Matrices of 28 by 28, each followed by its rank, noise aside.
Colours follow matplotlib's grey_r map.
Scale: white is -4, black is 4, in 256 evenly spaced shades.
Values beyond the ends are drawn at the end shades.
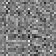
six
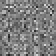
five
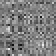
three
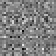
four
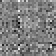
five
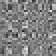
three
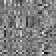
four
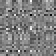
three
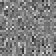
six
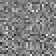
five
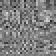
four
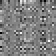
three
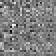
five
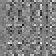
three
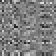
four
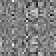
four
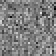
seven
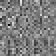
four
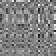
three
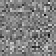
six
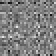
three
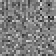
six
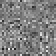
six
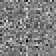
seven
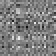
four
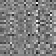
three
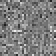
seven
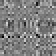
three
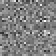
five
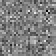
seven
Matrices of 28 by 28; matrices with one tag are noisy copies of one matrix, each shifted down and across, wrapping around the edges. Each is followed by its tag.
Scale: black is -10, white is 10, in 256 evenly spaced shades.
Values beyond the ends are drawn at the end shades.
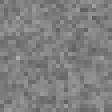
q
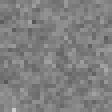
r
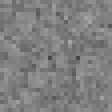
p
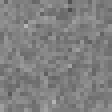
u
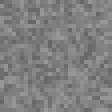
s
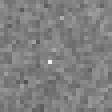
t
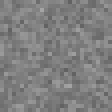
t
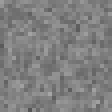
p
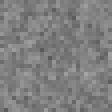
p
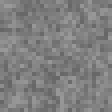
p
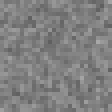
t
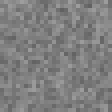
u
